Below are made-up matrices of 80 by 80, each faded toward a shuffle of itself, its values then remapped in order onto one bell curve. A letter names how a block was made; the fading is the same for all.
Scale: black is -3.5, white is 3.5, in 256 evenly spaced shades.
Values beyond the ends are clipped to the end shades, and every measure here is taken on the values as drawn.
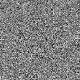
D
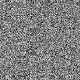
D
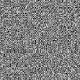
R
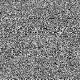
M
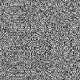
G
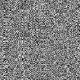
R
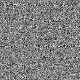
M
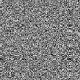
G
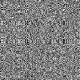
G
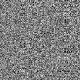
D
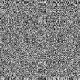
G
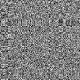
G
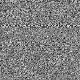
M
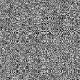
G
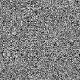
D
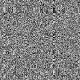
D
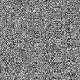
D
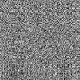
G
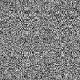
G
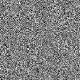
D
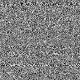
M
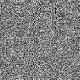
D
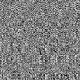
G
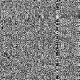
R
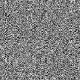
D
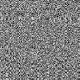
R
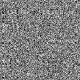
D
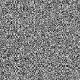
D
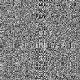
R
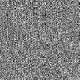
G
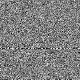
M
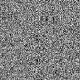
D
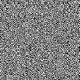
D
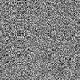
G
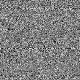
M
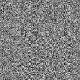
G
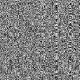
R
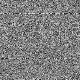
M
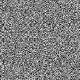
D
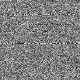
M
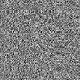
G
